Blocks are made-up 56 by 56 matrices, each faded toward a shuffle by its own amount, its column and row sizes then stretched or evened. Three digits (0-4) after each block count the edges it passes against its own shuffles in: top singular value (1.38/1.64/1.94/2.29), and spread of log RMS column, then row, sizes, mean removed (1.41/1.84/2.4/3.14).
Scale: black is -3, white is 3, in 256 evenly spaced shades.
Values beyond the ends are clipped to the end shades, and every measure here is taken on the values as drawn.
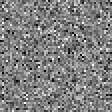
1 2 0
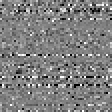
3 0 4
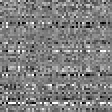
4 2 4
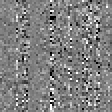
2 4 0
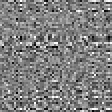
4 2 3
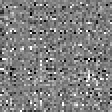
0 3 3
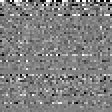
2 0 4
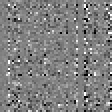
1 4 2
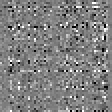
2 4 3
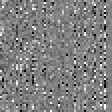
1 4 0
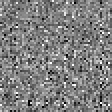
1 2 1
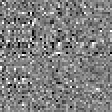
3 2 2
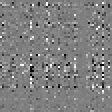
3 3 3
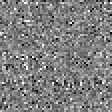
1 0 2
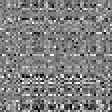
4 0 4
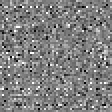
2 0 2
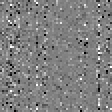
1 3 0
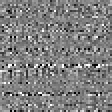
3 1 4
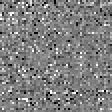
0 1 3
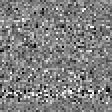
0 1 3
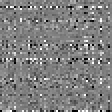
2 3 4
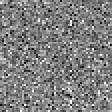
2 1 0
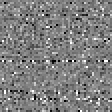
2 0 3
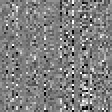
3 4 0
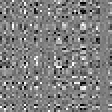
4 4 3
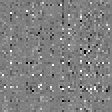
1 3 2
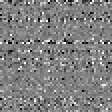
2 1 4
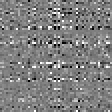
4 3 4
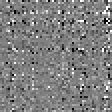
1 3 3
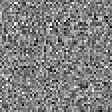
3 0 1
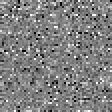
1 0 2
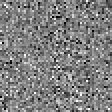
0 2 1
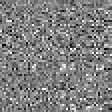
3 0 3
